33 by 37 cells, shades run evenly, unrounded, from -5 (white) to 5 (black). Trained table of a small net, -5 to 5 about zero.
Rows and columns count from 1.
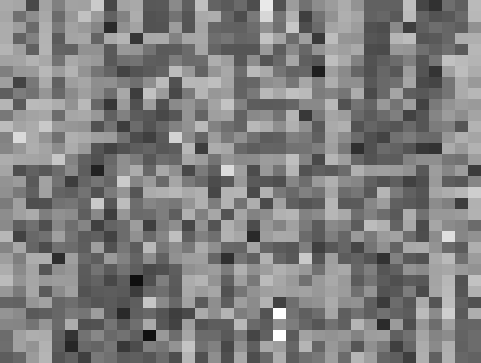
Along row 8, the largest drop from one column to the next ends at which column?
15
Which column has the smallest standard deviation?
26
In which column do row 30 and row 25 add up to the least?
19
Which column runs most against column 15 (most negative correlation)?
11
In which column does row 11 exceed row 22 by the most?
14
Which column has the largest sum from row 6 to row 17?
33
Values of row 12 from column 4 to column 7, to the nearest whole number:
-3 -1 -1 -1
